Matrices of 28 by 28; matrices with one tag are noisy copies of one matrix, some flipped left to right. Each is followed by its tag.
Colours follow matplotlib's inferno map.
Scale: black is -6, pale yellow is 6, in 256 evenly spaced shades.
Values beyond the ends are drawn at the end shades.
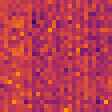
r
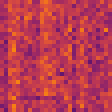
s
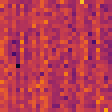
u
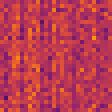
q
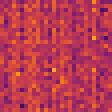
q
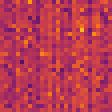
q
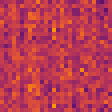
q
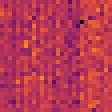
r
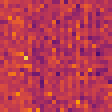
r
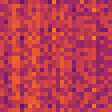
q
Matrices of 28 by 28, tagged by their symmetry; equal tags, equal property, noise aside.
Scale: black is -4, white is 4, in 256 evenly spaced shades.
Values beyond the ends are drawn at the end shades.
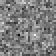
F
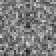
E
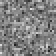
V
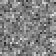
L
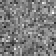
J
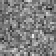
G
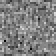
V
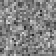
V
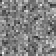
L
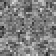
E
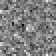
L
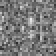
L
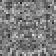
E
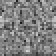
E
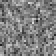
G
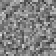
F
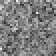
F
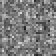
L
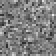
G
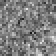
F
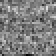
E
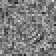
F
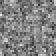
V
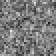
G
